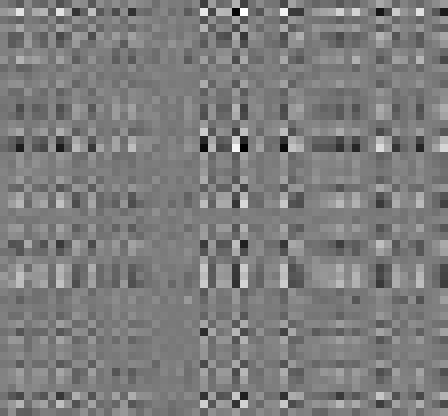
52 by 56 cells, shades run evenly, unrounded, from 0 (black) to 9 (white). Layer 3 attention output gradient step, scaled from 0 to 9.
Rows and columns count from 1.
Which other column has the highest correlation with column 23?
21
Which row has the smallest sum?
19
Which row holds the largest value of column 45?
2
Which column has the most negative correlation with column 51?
24
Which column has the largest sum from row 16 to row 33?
26
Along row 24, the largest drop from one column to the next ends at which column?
31
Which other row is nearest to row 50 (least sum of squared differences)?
18
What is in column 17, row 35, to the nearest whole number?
3
